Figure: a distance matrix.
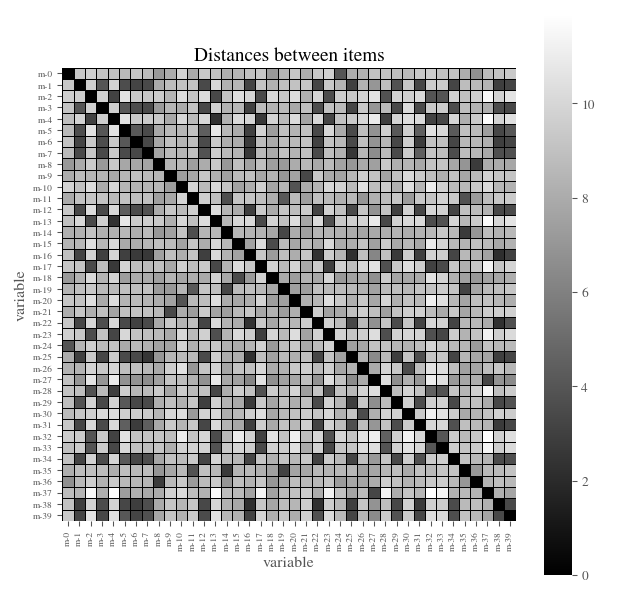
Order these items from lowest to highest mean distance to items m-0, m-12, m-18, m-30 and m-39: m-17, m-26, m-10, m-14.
m-26, m-14, m-10, m-17
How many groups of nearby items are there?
10
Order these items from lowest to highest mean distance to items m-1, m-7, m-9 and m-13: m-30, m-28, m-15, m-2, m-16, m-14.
m-16, m-28, m-2, m-14, m-15, m-30
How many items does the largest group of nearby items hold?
14
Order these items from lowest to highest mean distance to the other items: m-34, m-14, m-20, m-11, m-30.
m-34, m-14, m-11, m-20, m-30
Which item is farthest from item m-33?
m-37
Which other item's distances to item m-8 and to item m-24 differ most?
m-36
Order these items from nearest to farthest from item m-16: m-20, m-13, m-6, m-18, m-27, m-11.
m-6, m-27, m-18, m-20, m-11, m-13
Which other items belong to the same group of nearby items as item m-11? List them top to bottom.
m-14, m-19, m-35
